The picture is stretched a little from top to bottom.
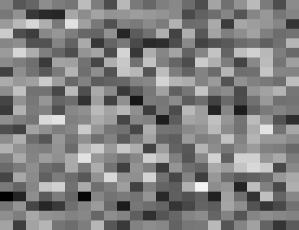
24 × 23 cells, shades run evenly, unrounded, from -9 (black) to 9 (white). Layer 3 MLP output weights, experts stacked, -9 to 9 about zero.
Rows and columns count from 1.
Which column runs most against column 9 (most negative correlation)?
14
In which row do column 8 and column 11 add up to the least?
5
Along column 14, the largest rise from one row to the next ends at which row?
6
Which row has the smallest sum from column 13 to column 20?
21
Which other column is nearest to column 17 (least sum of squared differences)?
20
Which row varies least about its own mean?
23
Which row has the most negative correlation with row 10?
1
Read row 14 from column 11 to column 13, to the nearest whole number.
-4 3 -1
